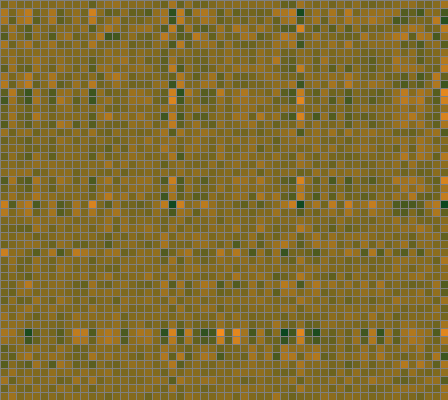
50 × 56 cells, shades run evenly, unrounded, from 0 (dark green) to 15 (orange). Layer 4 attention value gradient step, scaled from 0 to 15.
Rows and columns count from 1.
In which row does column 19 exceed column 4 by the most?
42
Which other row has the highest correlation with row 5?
14
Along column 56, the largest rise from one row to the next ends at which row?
12
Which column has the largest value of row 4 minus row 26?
38
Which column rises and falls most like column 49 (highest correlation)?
47
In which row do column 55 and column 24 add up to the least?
5
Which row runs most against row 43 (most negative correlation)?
36
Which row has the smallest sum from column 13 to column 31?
2
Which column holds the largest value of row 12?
56
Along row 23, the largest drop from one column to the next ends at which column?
23
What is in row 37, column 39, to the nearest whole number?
8
